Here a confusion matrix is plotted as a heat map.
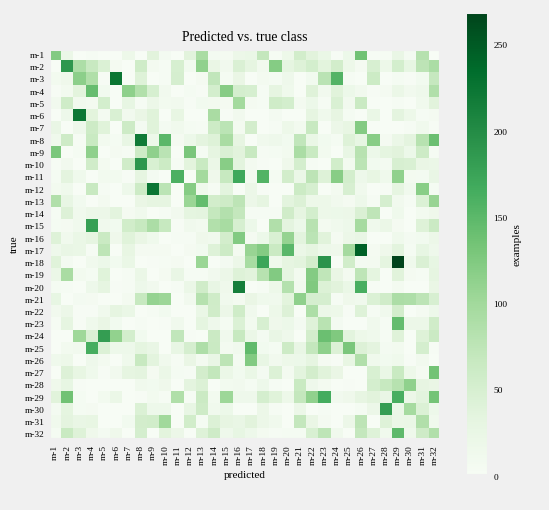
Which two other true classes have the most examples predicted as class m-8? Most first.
m-10, m-4
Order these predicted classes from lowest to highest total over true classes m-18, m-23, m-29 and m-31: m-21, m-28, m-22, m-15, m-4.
m-4, m-28, m-15, m-21, m-22
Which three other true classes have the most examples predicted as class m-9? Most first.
m-12, m-21, m-15
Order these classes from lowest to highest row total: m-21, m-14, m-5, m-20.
m-5, m-14, m-20, m-21
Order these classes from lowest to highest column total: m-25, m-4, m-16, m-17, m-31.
m-25, m-17, m-31, m-4, m-16
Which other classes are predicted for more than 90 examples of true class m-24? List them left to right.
m-3, m-5, m-6, m-23
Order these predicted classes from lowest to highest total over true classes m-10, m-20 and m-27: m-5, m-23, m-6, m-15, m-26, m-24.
m-6, m-5, m-23, m-24, m-15, m-26
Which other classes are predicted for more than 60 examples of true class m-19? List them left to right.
m-2, m-18, m-22, m-23, m-26
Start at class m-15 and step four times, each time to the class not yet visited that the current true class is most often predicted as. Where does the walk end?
m-17
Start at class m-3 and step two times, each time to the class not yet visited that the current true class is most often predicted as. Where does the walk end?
m-14
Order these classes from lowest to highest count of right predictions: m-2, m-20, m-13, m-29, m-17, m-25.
m-20, m-17, m-25, m-13, m-29, m-2
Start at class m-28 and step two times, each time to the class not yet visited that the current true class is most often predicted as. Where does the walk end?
m-13
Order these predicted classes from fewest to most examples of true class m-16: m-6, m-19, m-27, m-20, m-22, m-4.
m-27, m-6, m-4, m-19, m-22, m-20
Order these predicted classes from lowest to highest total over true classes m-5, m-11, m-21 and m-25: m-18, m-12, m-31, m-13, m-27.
m-12, m-27, m-31, m-18, m-13
